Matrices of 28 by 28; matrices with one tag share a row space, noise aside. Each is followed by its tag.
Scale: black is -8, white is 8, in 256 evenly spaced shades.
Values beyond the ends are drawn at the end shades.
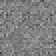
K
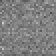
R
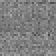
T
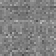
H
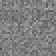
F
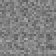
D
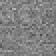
R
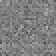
F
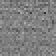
F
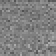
T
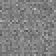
F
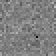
K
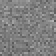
H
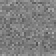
T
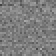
R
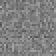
K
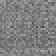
T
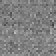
H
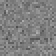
K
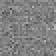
H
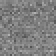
H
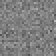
K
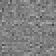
R
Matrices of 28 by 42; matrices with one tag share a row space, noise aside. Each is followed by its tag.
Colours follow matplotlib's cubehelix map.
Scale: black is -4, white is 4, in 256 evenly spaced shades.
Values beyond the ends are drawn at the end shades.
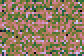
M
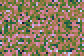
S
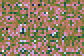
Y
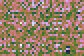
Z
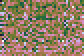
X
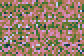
S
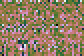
Y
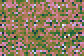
M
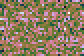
X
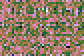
Z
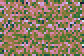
X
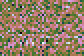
Z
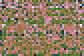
M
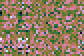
S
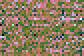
M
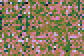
S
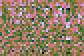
Z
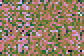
S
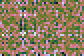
Y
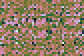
M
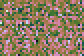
S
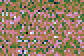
Y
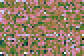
X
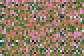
M
